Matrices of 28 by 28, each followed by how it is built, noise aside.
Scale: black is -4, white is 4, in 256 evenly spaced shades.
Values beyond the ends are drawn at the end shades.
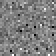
sparse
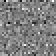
uneven rows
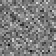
Toeplitz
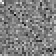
diagonal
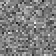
noise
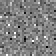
sparse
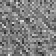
Toeplitz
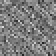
Toeplitz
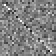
diagonal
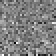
uneven rows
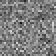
blocks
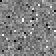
sparse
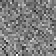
Toeplitz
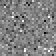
sparse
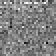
uneven rows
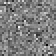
block diagonal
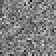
noise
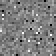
sparse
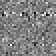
uneven rows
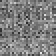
blocks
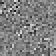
block diagonal
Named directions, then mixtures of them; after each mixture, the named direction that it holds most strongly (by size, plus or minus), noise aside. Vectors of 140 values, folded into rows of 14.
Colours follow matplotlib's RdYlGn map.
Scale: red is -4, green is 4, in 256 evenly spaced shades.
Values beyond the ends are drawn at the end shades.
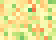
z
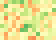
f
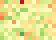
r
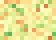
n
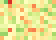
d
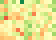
r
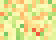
f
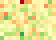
r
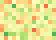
n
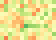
f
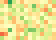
d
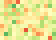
n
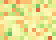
n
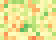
f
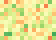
n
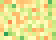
z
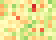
z
